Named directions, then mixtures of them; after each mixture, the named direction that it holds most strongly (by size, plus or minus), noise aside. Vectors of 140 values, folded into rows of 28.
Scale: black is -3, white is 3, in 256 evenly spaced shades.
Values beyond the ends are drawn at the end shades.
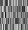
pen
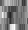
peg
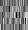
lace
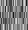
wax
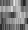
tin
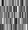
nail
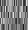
wax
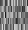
pen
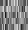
pen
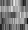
tin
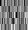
lace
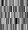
nail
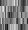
peg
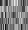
pen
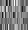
pen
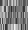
pen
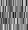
wax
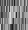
lace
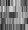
tin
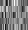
pen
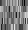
lace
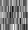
lace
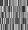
pen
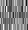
wax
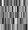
nail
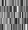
nail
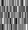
nail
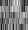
tin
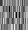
lace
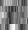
peg
